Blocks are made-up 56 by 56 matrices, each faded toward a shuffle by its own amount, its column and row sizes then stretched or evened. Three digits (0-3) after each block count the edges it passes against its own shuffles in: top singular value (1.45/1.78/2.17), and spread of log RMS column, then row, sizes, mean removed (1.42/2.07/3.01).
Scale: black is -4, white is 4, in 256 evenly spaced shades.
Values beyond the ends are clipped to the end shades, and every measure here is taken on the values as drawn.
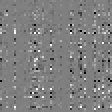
1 3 2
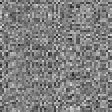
3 2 1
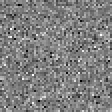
1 0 1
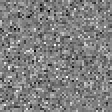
0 0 0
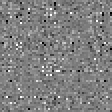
0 1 2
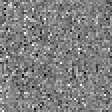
0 1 0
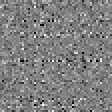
2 1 2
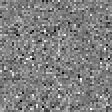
0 1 1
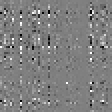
3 3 2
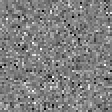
0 1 0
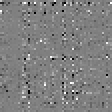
1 2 2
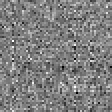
2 1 0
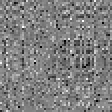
3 1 0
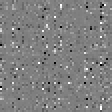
0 2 1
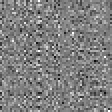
3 2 0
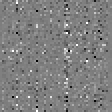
1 2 1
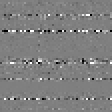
2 0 3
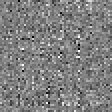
1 2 1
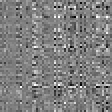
3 3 2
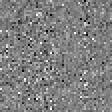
0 2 0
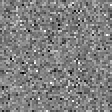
1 0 1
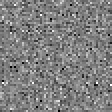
1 1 0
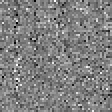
0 1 0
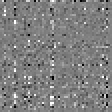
2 2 2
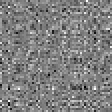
3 2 1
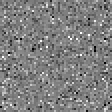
0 1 0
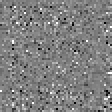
0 1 1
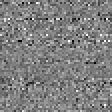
0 0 2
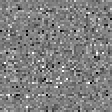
1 0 2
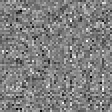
2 1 0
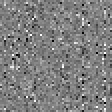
1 2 0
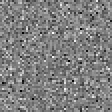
0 1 1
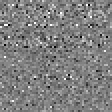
0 0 2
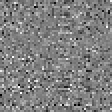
2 0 1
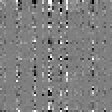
3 3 2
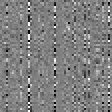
3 3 0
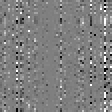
3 3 0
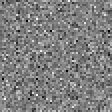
1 1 0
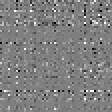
1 2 3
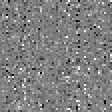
0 2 0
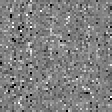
0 2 0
